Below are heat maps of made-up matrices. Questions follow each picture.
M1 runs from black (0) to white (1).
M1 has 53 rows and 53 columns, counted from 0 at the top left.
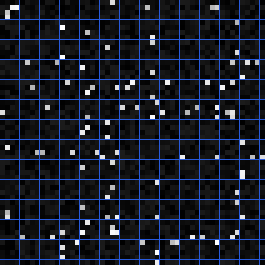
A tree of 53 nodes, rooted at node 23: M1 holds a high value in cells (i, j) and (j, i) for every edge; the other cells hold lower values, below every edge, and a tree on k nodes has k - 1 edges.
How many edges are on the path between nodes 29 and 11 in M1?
6
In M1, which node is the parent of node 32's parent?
46
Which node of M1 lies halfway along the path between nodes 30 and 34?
43
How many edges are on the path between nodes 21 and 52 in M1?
3
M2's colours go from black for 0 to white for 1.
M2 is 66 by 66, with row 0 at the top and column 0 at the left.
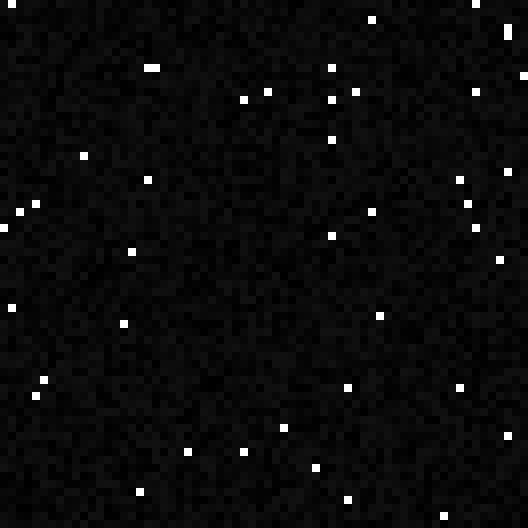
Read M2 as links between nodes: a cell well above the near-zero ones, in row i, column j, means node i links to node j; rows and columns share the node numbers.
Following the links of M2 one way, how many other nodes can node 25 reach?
6
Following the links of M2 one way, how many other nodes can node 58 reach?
3
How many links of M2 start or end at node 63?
4
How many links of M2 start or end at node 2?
2
